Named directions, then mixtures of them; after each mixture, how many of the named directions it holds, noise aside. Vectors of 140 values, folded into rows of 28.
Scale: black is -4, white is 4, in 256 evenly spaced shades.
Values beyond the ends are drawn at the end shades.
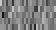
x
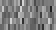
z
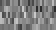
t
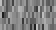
two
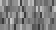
two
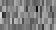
three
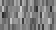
two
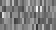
three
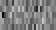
two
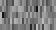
three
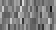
one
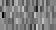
two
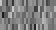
one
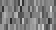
one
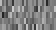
one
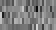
three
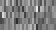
two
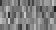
two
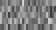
three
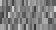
three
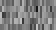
three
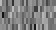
one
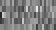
three
